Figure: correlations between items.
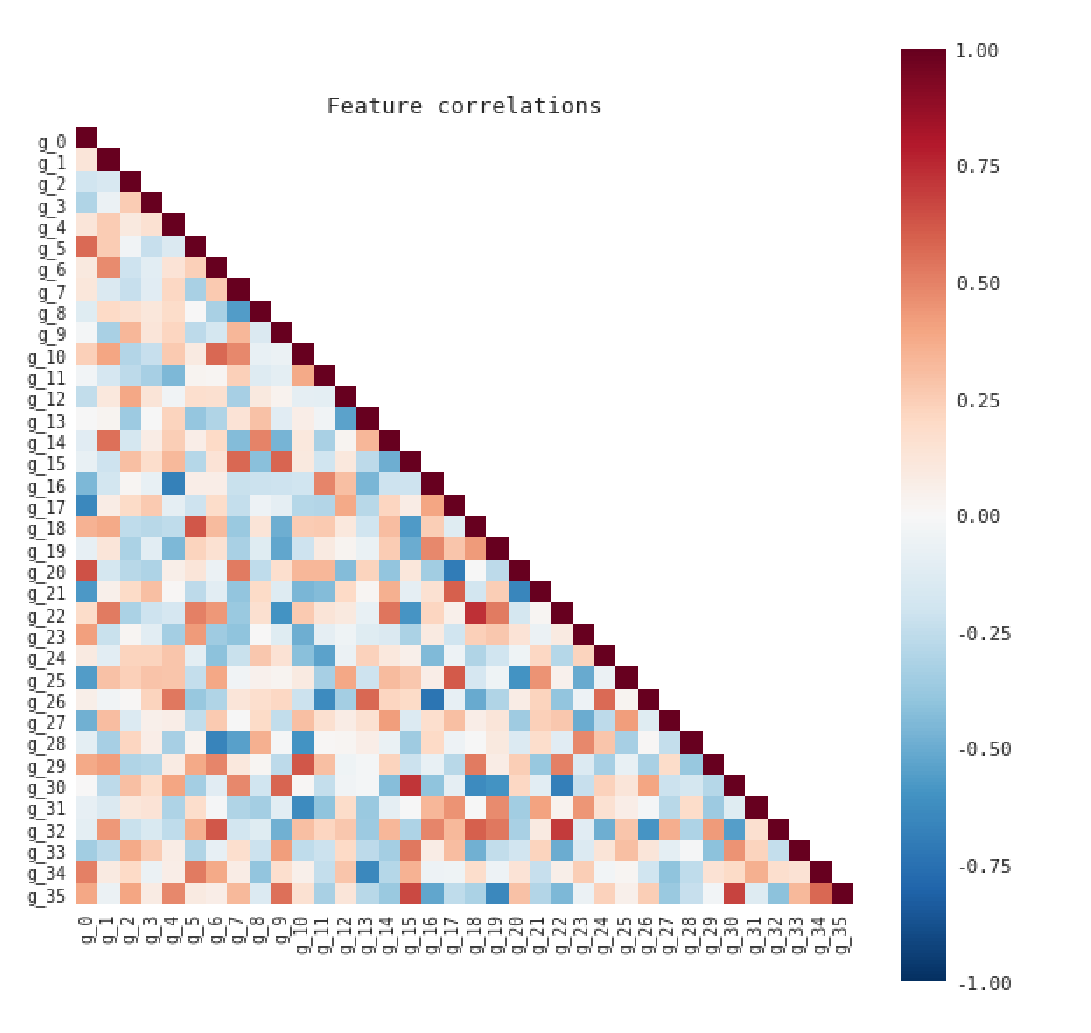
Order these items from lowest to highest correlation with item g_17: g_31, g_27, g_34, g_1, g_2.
g_34, g_1, g_2, g_27, g_31
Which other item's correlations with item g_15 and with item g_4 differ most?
g_14
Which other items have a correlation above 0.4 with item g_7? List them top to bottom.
g_10, g_15, g_20, g_30
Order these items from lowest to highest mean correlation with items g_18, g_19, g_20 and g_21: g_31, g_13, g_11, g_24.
g_24, g_13, g_11, g_31
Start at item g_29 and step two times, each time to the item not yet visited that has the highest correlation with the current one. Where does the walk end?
g_6
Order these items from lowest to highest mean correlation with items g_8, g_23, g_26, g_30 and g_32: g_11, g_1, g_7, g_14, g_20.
g_11, g_7, g_20, g_1, g_14
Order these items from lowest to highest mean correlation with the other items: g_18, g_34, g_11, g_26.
g_11, g_26, g_18, g_34
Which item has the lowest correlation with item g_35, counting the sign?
g_19
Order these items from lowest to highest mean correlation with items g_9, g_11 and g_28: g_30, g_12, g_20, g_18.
g_18, g_12, g_30, g_20
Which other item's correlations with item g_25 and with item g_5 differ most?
g_0
